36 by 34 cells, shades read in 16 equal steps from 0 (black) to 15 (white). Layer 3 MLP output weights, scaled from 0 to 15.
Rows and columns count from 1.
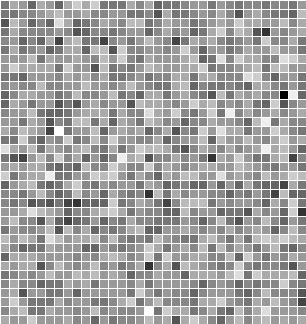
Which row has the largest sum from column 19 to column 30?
20
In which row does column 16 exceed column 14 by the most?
17
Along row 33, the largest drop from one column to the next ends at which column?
3
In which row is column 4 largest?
24
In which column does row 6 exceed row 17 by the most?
21
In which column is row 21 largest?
9
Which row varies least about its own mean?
32
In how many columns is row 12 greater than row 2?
16
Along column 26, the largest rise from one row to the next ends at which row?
13
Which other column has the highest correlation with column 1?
30
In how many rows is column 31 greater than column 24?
16
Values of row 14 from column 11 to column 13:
7 10 6
